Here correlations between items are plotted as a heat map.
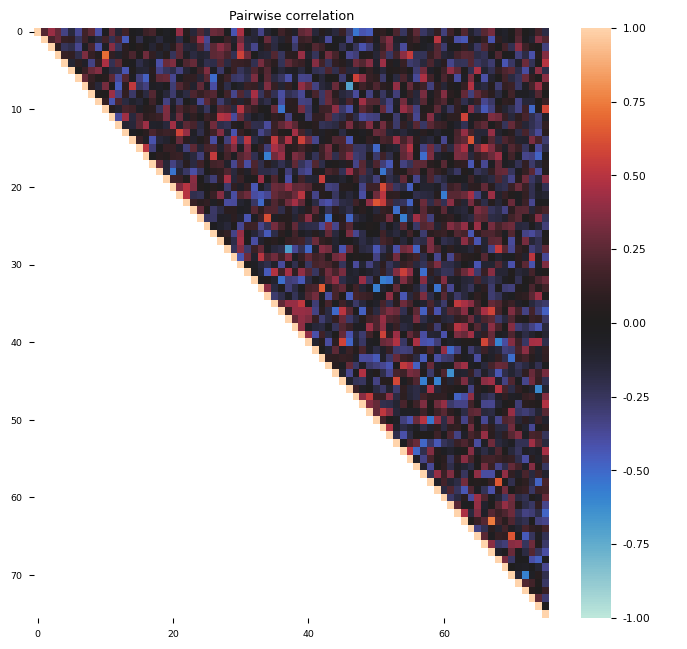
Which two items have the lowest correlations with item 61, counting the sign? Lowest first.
44, 41
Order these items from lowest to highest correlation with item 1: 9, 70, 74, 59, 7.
9, 70, 7, 74, 59
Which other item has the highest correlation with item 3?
10
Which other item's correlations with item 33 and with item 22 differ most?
50
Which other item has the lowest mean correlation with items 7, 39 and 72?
46
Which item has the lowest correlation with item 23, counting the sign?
53
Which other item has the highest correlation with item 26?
16
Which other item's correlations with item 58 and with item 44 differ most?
68
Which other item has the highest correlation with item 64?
14
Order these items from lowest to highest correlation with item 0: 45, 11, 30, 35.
35, 45, 11, 30
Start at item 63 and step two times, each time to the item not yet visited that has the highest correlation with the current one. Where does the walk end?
36
